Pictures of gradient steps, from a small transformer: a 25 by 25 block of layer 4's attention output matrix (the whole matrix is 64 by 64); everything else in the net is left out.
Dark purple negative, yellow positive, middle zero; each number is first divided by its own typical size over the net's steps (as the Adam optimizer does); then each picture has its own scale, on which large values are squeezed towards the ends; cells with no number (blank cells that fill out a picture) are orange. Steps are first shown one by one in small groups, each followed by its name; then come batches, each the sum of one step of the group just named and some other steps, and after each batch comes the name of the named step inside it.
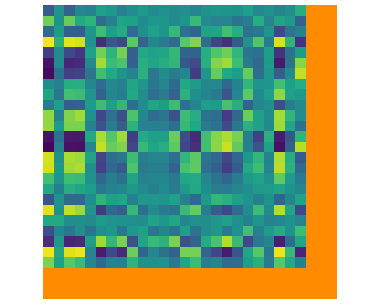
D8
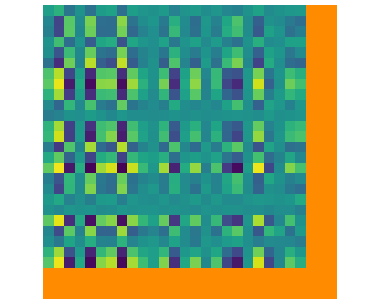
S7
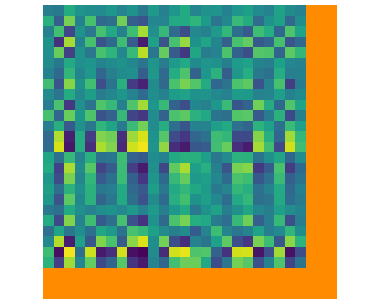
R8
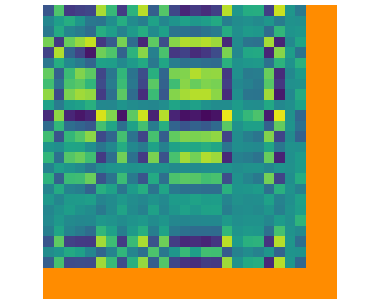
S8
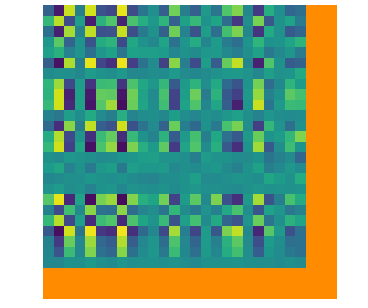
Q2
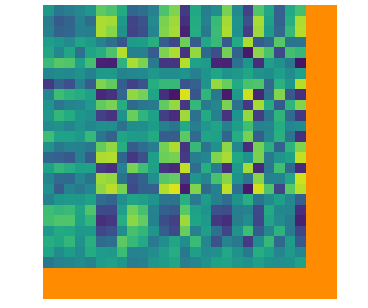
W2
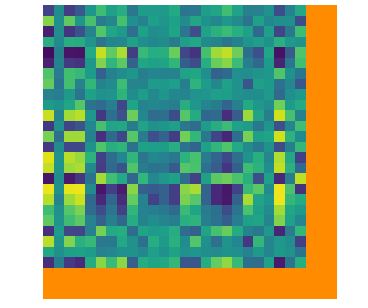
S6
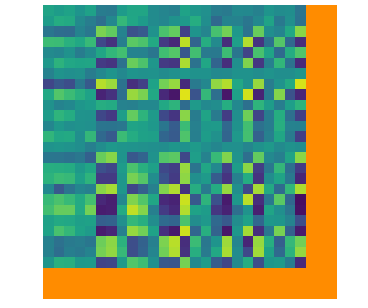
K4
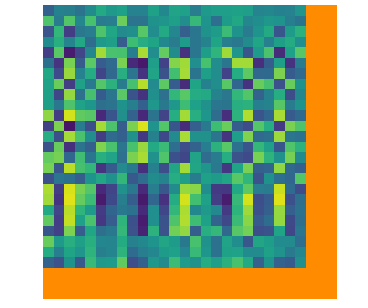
S6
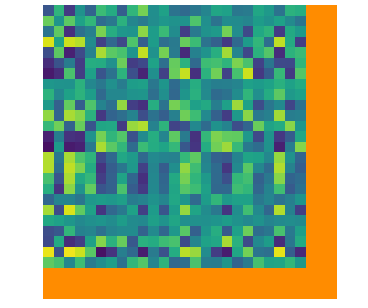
D8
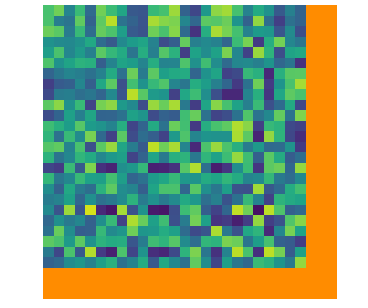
W2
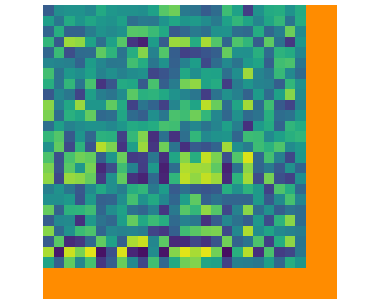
R8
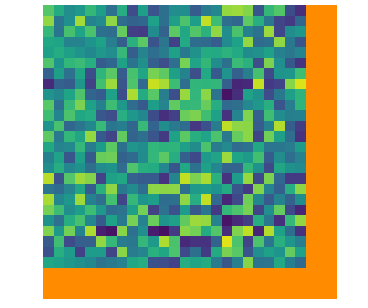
K4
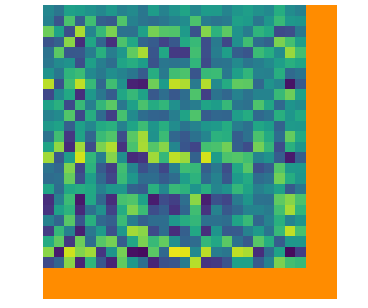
R8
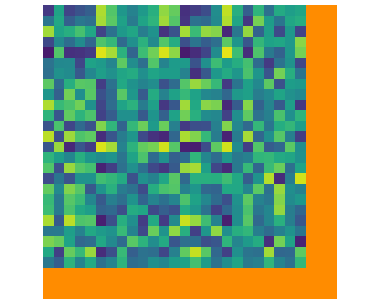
S6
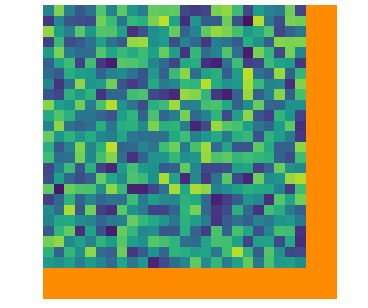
W2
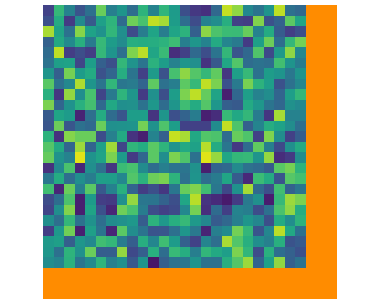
S8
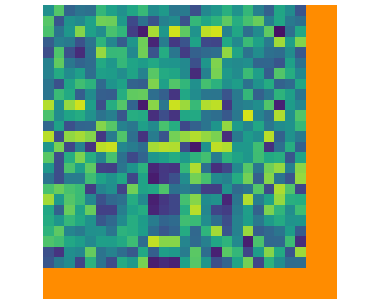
S6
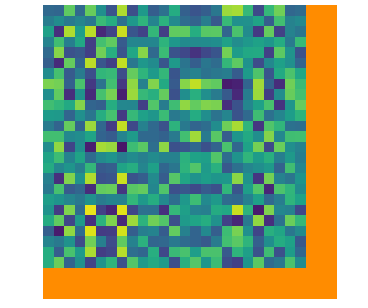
Q2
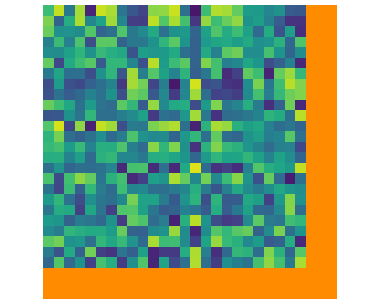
S7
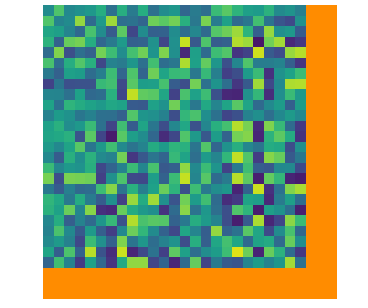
K4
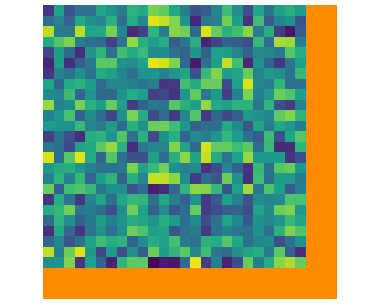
D8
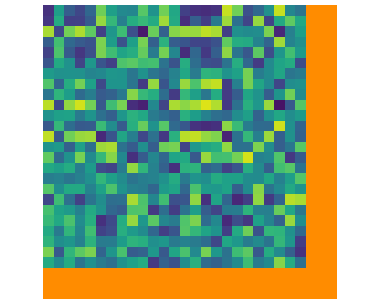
W2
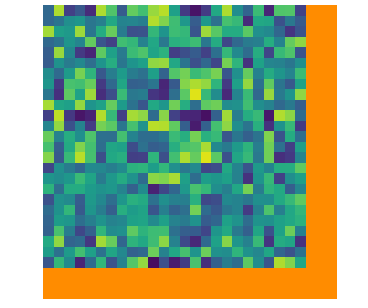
S8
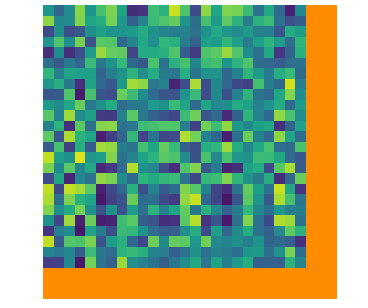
S6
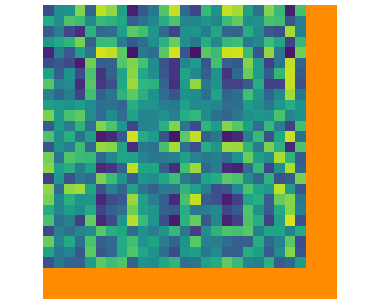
S6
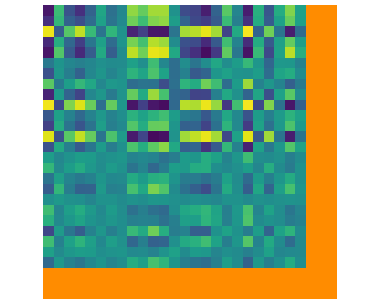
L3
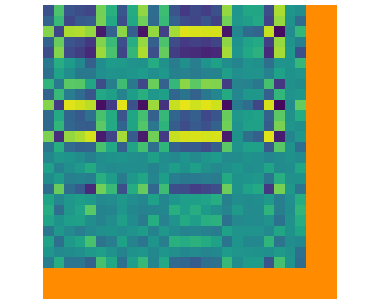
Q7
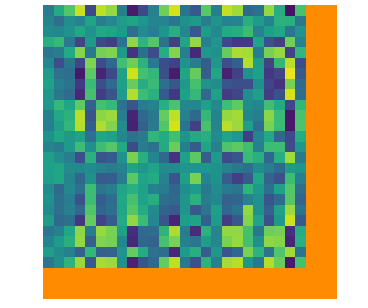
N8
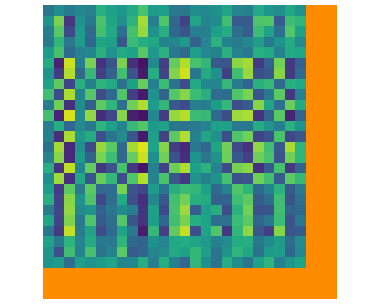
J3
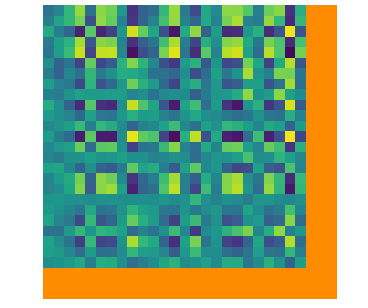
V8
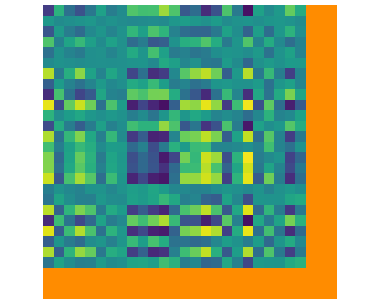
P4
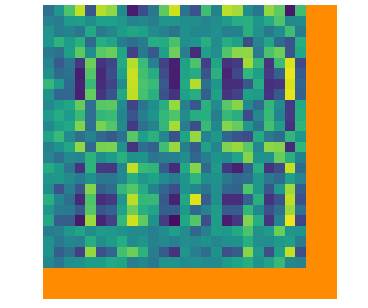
N8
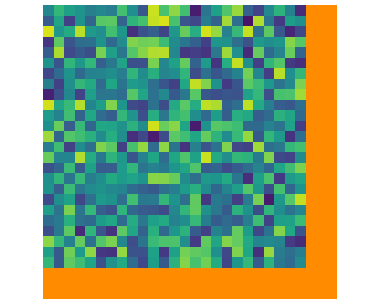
L3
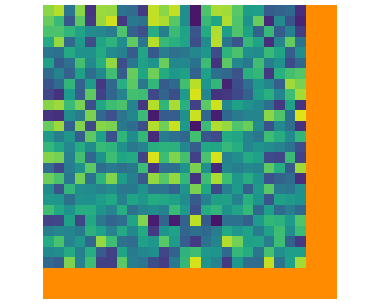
N8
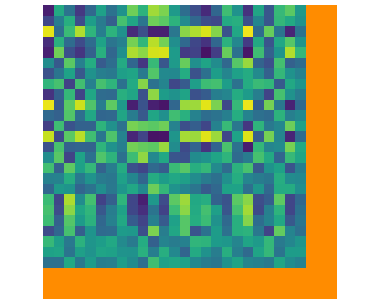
L3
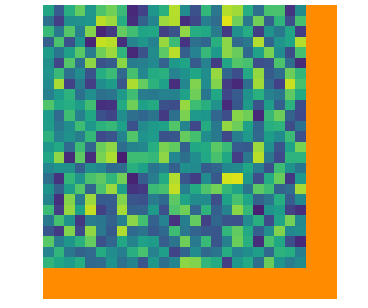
V8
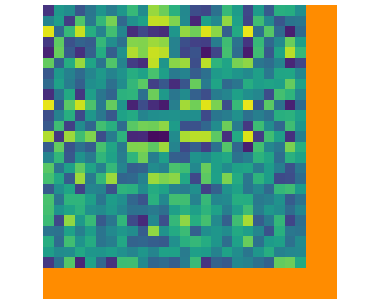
L3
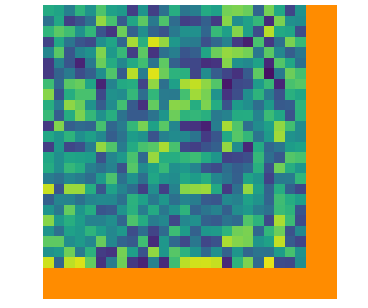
N8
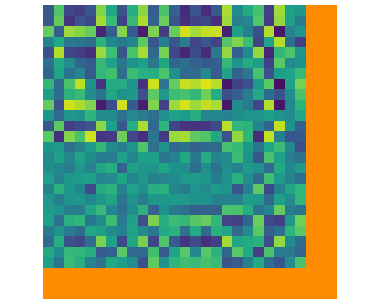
Q7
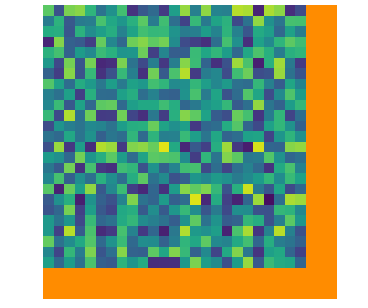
J3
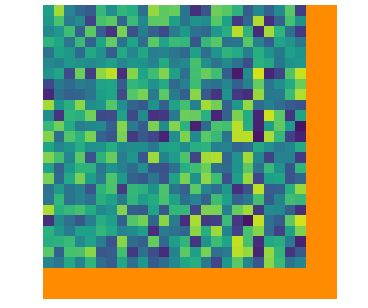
P4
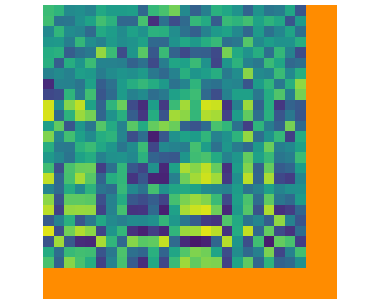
P4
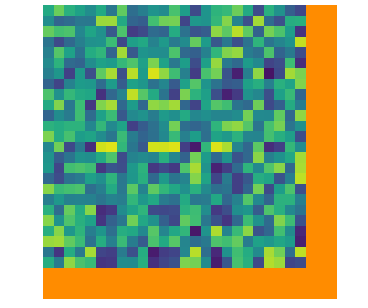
N8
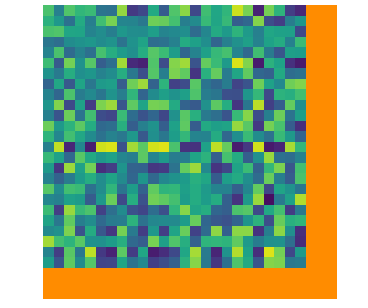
J3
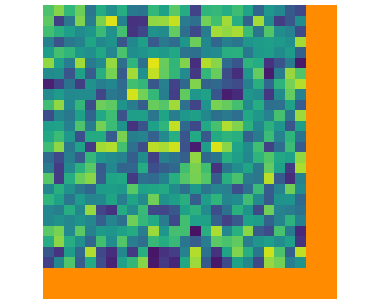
N8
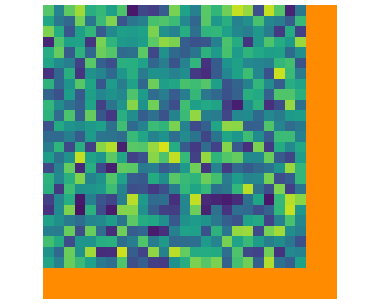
V8
